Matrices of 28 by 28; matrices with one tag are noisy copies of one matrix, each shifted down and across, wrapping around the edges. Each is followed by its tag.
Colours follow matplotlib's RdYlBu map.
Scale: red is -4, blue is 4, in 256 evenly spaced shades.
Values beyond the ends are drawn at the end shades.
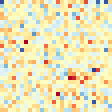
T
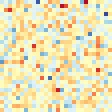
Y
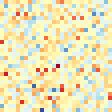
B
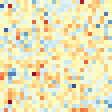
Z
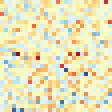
B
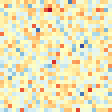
T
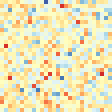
B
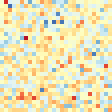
T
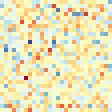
B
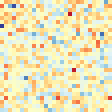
B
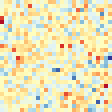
Z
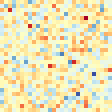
Y
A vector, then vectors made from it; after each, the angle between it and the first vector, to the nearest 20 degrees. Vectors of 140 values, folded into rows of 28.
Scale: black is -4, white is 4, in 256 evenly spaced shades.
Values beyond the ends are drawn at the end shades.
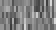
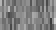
40 degrees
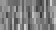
40 degrees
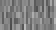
40 degrees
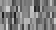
40 degrees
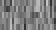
160 degrees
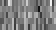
60 degrees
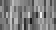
140 degrees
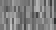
160 degrees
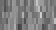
120 degrees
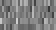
80 degrees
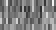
100 degrees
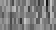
60 degrees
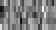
100 degrees
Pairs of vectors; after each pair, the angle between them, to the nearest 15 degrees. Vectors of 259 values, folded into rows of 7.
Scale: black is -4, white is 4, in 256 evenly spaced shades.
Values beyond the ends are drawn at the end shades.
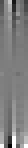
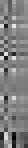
120 degrees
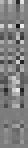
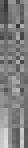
60 degrees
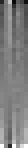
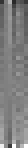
15 degrees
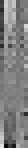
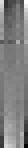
120 degrees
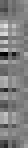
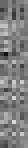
45 degrees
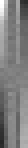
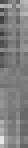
135 degrees
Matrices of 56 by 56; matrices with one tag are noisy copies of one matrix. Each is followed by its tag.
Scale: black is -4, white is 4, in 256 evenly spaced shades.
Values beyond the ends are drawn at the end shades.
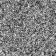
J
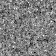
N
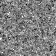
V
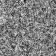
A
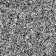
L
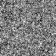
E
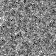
A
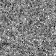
E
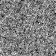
J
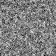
L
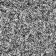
L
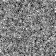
J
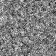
A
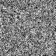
L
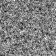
V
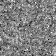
E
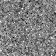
J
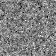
J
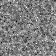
V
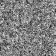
E
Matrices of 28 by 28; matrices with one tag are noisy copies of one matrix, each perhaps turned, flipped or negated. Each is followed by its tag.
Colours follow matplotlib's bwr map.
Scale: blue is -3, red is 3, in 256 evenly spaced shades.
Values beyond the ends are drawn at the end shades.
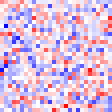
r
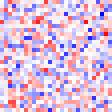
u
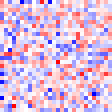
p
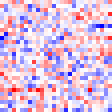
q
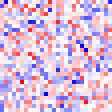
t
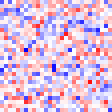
t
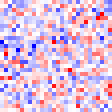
r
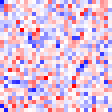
t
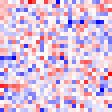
q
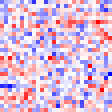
q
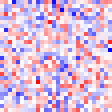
p
